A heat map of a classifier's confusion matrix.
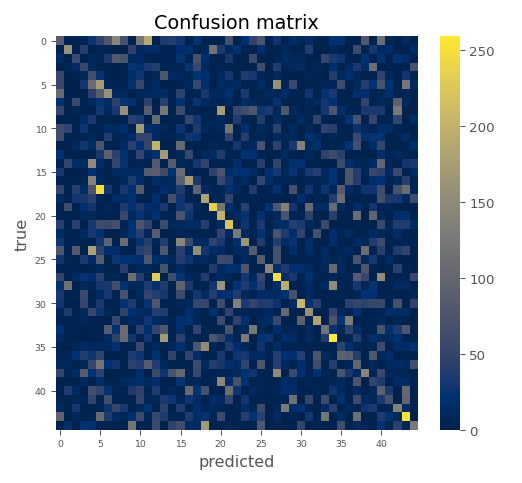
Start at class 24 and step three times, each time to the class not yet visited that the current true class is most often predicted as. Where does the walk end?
6
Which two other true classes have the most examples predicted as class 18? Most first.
44, 35
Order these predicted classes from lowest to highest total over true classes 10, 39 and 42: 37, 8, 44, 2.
44, 2, 8, 37
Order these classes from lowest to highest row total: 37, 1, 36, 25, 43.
1, 25, 36, 37, 43
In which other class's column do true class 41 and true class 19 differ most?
28
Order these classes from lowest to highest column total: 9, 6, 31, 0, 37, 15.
31, 9, 6, 0, 37, 15
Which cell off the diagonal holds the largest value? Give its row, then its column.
17, 5
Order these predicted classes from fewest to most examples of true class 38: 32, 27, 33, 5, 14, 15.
33, 32, 5, 14, 15, 27
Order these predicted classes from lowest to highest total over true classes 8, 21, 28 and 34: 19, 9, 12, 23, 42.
12, 9, 19, 42, 23
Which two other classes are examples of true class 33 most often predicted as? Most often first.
24, 8
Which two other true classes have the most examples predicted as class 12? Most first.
27, 9
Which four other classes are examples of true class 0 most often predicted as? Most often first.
11, 7, 10, 40
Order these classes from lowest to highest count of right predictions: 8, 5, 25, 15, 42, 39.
39, 25, 15, 42, 8, 5
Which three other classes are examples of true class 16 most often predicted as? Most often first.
4, 15, 36
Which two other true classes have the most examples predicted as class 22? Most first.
30, 39
